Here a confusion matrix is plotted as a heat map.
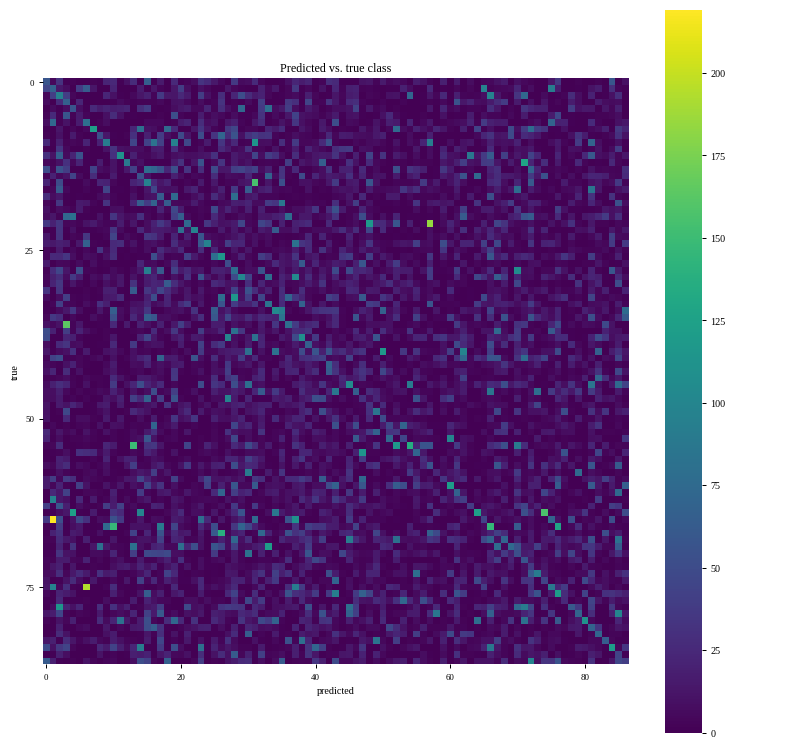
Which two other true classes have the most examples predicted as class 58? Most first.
79, 67
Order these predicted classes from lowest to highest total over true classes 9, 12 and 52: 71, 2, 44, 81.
44, 2, 81, 71
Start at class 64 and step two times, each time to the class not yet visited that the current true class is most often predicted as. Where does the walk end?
43
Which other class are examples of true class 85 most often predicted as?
28
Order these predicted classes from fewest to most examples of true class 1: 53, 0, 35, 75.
35, 53, 0, 75
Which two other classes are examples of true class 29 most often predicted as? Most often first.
37, 33
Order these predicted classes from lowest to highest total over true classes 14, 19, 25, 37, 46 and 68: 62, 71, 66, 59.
71, 59, 62, 66
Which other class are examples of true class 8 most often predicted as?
26
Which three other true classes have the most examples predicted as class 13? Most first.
54, 69, 31
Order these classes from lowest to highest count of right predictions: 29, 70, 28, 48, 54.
48, 70, 28, 29, 54
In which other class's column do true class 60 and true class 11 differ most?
63
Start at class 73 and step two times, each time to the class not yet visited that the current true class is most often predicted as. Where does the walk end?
47
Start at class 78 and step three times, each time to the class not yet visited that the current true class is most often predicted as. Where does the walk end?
10
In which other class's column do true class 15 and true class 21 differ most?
57
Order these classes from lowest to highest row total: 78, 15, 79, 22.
22, 15, 79, 78
